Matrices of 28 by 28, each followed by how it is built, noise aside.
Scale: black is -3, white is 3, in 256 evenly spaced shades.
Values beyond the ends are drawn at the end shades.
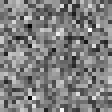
repeating rows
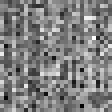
blocks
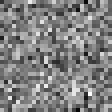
repeating rows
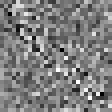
banded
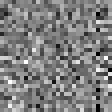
low rank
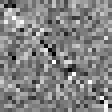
banded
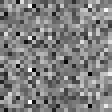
repeating rows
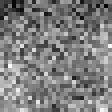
smooth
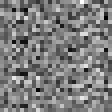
repeating rows
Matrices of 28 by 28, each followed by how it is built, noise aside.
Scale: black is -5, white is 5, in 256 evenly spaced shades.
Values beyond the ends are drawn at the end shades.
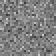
noise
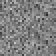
repeating rows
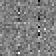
uneven columns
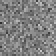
repeating rows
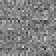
low rank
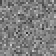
noise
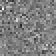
block diagonal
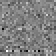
uneven rows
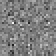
low rank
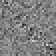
block diagonal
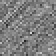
Hankel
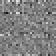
uneven rows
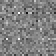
uneven rows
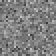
noise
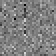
uneven columns
